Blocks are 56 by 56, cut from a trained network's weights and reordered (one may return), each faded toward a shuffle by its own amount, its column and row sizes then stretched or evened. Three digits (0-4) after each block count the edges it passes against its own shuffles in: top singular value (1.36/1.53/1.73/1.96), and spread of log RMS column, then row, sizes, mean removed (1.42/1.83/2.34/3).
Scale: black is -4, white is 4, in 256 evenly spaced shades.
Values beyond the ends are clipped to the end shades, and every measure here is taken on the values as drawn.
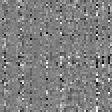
1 4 2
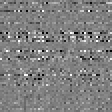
2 1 4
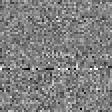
1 0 2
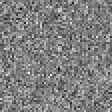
2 0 1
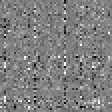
1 3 2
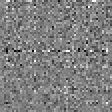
1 2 2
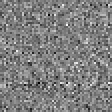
3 0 2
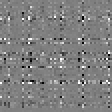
4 3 4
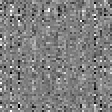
4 4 2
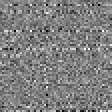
4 0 3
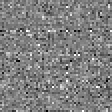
1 1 2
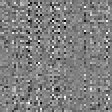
4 4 3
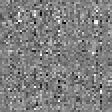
0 3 2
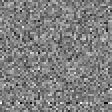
2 0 1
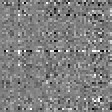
4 3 3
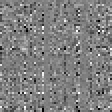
0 4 3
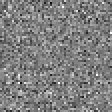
2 1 2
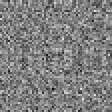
4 1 1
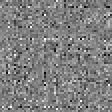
1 2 3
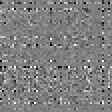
2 3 4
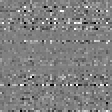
3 1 4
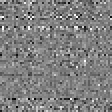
3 1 4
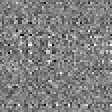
4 0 3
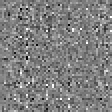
0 2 2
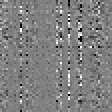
4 4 2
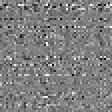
0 2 4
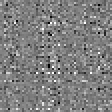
2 3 3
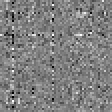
2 3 1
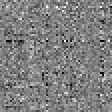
2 3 1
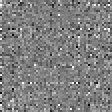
1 2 2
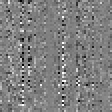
2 4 1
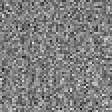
3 0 0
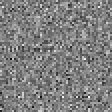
2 1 1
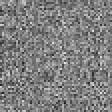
4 2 0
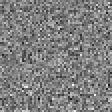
3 1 0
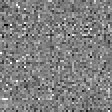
0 2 2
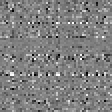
3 2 4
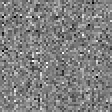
1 3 0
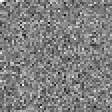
1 1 1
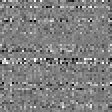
3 2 4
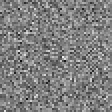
3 1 0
